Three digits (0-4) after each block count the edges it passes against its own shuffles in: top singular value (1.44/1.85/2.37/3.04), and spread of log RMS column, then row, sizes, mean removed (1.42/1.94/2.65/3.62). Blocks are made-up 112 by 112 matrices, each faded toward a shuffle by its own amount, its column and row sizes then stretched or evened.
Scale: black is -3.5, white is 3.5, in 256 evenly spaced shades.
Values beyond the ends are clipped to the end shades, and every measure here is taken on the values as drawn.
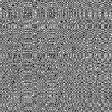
4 0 2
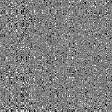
3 3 1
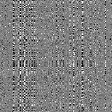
4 4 1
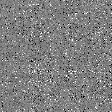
0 2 2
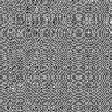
4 0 0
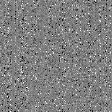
1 3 0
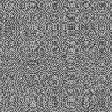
4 0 1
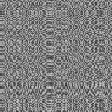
4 2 2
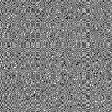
4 2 0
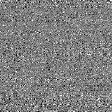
2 0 3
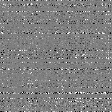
1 2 4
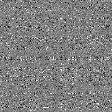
2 2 3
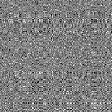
4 1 3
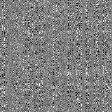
2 4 0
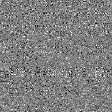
2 1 3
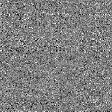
2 1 2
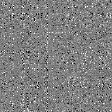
0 3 2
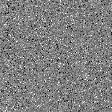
0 1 0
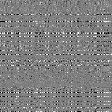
4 2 4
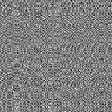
4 1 2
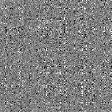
2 3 2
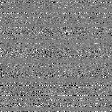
1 1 4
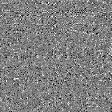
2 1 2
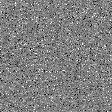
0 0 1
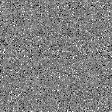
0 2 2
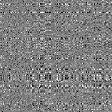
4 2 3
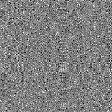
3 1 0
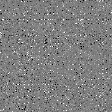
1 2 2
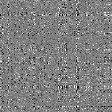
3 3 3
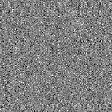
3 1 1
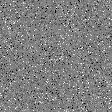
0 0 0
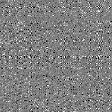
3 2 3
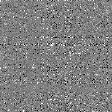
0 3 3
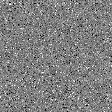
1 0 1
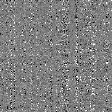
1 3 2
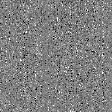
0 3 0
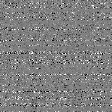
2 1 4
